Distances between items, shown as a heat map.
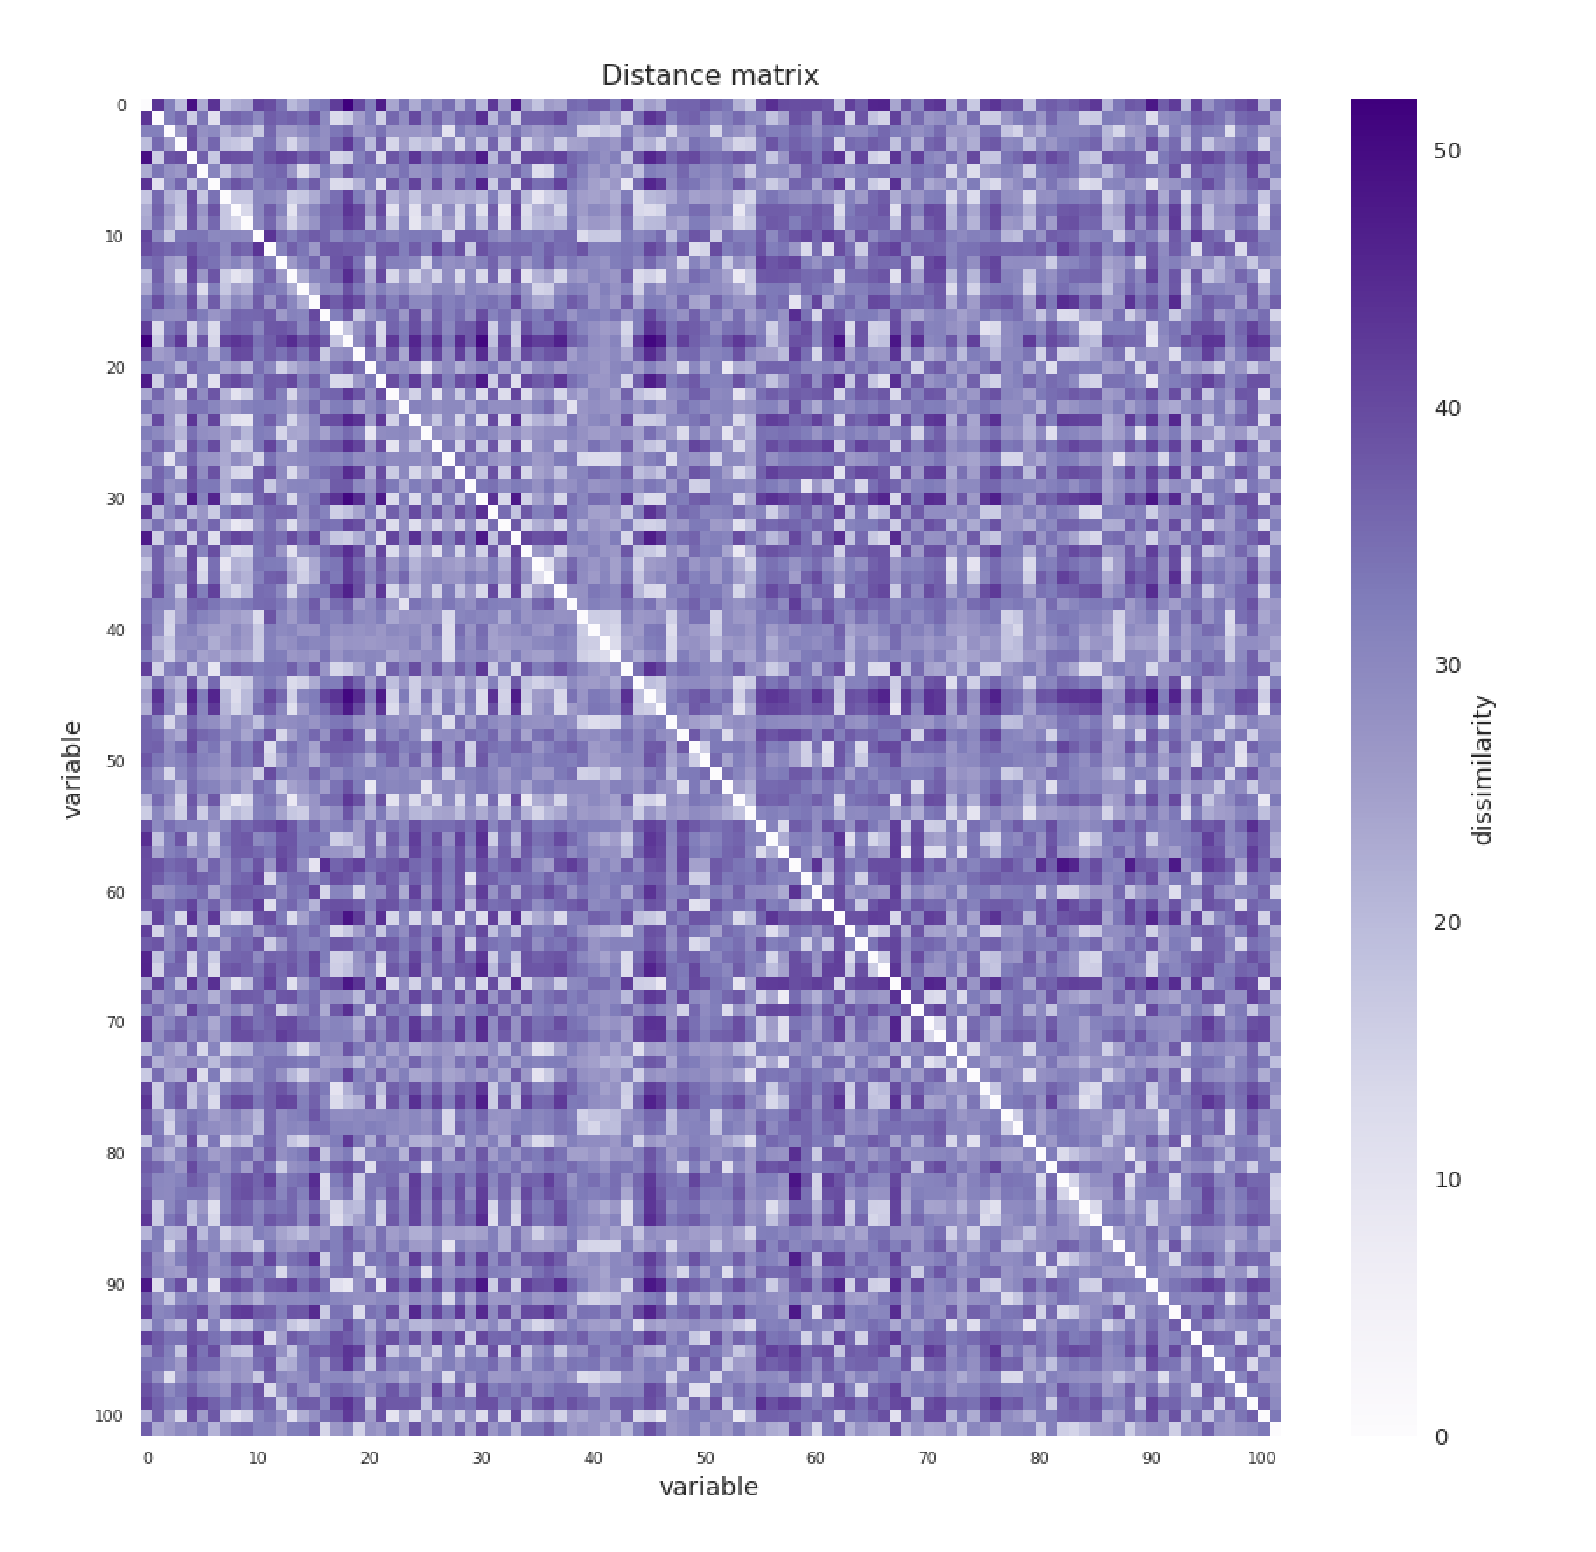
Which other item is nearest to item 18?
90
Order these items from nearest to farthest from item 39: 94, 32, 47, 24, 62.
47, 32, 24, 62, 94
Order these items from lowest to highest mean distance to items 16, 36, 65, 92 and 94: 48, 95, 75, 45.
75, 48, 95, 45
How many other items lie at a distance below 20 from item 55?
5
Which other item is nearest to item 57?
68
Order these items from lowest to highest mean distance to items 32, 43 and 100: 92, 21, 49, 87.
87, 21, 49, 92
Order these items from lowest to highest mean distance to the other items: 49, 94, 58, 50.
50, 49, 94, 58
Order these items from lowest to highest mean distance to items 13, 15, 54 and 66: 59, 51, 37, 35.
35, 37, 51, 59
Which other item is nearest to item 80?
88
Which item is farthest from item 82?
58
